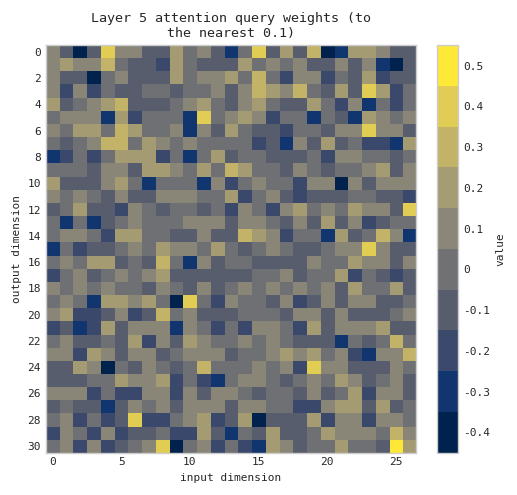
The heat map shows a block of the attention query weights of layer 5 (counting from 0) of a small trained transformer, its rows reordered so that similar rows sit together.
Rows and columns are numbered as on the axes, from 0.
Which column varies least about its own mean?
16
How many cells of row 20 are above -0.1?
14
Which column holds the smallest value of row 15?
0
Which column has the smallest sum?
3
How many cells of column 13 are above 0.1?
4
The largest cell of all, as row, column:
30, 25
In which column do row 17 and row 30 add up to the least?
9
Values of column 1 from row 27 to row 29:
0 0.1 0.1
